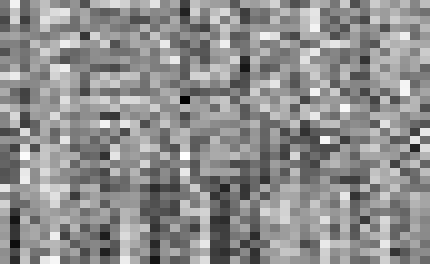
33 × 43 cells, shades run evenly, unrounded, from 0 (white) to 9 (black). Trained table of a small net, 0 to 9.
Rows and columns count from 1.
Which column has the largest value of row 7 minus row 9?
7
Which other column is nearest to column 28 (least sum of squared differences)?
10
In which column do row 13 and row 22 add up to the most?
31
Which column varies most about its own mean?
2
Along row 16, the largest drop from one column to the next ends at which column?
39
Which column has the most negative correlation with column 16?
30
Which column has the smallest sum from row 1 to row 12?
32
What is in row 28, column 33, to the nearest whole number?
1
